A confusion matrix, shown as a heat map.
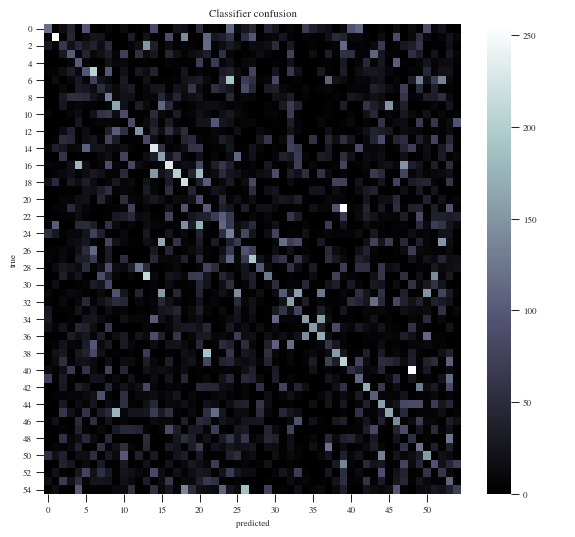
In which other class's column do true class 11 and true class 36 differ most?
34
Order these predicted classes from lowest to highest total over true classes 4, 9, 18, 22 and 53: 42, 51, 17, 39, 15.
17, 51, 15, 42, 39
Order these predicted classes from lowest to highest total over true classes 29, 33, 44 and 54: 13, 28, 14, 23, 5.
5, 28, 14, 23, 13
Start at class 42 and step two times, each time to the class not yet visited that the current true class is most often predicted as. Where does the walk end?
37
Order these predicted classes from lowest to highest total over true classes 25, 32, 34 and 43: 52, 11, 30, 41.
11, 41, 30, 52
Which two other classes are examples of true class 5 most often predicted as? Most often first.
6, 8
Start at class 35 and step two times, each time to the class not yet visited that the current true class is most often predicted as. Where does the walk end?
21
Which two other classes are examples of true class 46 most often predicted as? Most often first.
33, 49
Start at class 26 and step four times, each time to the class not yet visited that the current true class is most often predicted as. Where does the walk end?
8
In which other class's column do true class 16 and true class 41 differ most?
4
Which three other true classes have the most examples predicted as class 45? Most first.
9, 25, 39
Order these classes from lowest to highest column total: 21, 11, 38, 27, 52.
11, 38, 52, 27, 21
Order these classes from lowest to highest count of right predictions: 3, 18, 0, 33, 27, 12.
33, 3, 0, 12, 27, 18
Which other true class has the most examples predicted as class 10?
50
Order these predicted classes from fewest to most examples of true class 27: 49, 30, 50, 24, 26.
49, 50, 30, 26, 24
